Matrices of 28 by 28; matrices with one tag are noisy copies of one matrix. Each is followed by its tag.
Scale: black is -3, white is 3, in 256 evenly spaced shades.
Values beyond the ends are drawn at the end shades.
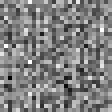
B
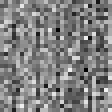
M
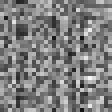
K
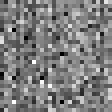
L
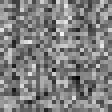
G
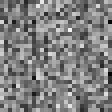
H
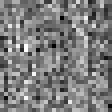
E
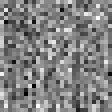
H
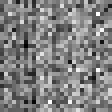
L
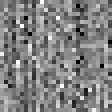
H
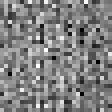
B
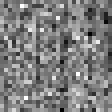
E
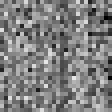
E
